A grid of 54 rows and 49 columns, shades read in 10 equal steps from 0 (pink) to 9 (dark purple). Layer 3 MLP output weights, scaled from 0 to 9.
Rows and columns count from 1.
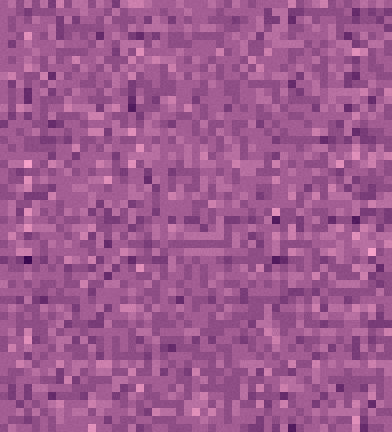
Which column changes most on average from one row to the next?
4
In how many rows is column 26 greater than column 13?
19
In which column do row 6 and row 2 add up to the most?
45
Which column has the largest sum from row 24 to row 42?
36
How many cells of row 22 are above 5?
5
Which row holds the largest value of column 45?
28
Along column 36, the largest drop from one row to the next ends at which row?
51
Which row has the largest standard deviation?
33
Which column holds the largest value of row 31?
14
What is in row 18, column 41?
7
